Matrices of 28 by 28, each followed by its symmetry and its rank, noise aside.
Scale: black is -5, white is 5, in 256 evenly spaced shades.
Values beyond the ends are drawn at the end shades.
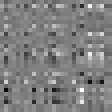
antisymmetric, rank two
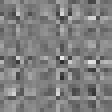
no symmetry, rank two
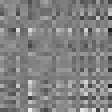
no symmetry, rank two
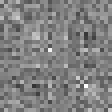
symmetric, rank four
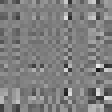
no symmetry, rank two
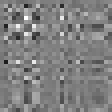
symmetric, rank two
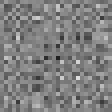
symmetric, rank three
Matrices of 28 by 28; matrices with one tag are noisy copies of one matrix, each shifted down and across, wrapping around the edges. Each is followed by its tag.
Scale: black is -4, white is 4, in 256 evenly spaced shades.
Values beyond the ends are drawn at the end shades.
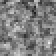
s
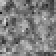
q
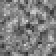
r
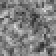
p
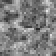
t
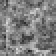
t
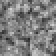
r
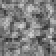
s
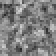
q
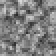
r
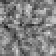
s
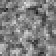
s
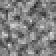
r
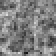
t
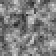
q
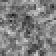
p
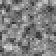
r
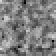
s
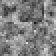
t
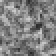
p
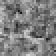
t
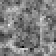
t
